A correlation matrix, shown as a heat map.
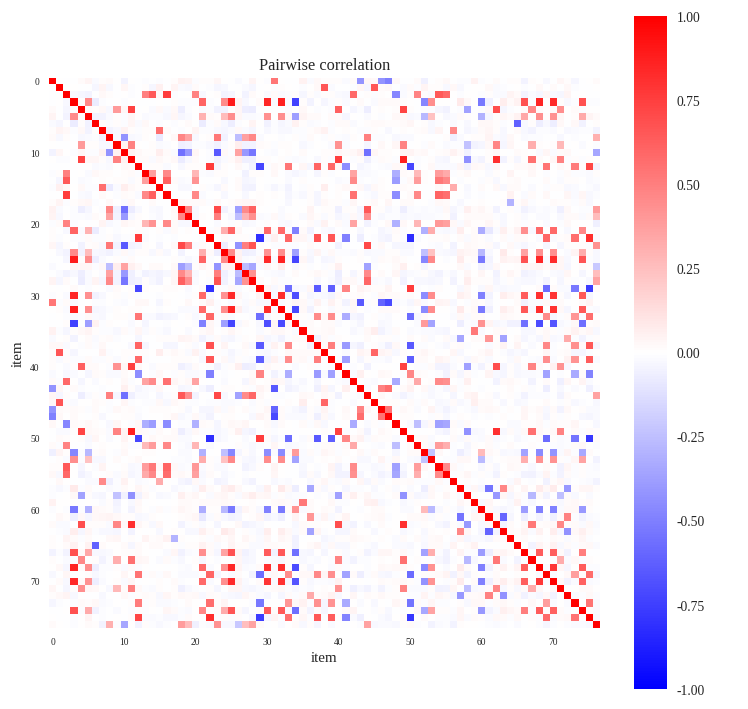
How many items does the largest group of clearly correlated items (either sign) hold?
15
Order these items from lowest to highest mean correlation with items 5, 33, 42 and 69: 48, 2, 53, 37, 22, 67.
48, 67, 53, 2, 37, 22
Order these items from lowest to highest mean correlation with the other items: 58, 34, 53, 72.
34, 58, 72, 53
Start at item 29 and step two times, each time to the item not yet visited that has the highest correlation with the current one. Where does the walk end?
41
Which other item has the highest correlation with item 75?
22
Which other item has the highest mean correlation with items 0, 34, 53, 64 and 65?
31
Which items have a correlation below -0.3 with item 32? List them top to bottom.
34, 52, 60
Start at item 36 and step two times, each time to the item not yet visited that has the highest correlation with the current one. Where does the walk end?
72
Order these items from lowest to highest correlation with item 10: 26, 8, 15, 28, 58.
28, 8, 58, 15, 26
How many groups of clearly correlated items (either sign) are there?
12
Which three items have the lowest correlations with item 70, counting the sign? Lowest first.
34, 60, 52
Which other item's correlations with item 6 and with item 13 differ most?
65
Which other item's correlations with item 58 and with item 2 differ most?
16
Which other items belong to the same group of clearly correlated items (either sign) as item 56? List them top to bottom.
7, 15
